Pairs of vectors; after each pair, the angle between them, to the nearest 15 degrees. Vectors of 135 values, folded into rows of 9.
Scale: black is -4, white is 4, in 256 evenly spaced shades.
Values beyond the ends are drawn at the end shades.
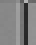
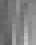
105 degrees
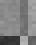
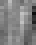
105 degrees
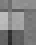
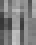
105 degrees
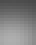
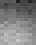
15 degrees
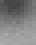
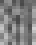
75 degrees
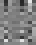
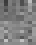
30 degrees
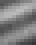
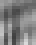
135 degrees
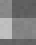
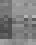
150 degrees
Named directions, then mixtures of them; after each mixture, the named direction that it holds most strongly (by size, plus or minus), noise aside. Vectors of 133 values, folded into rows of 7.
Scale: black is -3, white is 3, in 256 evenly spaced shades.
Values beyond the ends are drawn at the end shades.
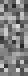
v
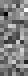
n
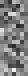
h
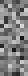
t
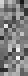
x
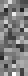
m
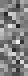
h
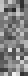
x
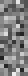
v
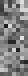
x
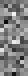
t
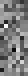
x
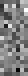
x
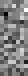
n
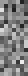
v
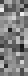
v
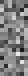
t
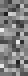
h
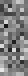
t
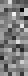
m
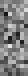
n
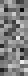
t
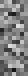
h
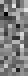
v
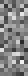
t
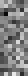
n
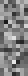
m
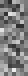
h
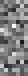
v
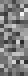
n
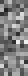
v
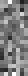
m
